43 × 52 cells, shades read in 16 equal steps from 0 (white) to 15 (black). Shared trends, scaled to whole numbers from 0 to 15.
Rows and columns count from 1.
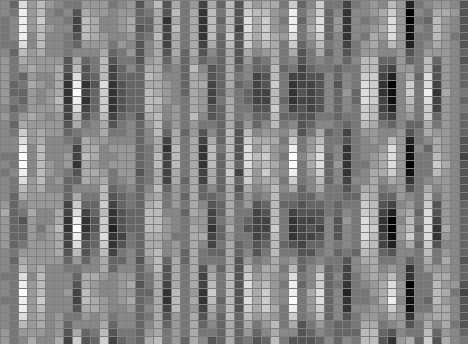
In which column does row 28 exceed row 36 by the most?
44
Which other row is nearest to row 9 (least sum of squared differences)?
15
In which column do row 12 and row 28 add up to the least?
9
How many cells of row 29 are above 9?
17
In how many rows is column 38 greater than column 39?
15
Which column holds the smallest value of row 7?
3
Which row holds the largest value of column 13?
29
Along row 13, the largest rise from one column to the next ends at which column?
10
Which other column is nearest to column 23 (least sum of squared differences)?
19
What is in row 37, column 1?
7
